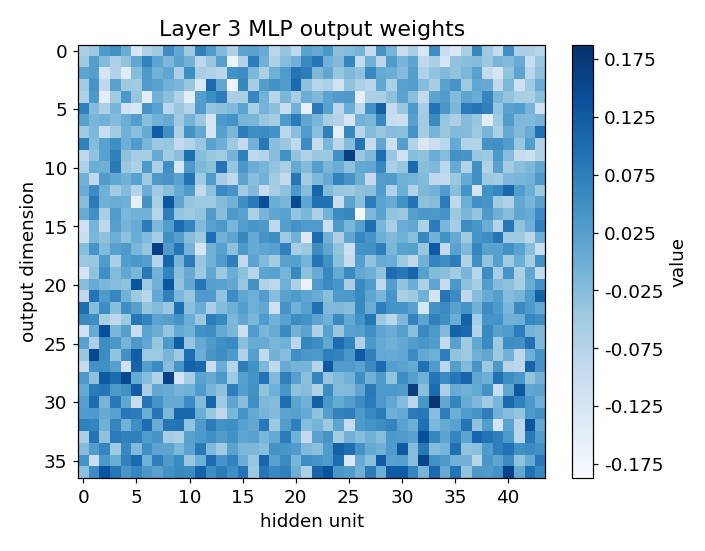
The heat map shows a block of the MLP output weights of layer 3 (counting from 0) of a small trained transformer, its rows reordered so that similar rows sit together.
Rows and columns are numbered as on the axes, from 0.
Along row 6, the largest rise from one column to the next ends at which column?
13
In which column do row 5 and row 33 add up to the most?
37
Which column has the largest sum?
8
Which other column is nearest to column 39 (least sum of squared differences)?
35
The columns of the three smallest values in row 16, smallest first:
21, 0, 42
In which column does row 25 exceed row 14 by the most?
9
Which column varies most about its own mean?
5
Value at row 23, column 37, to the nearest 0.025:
-0.05
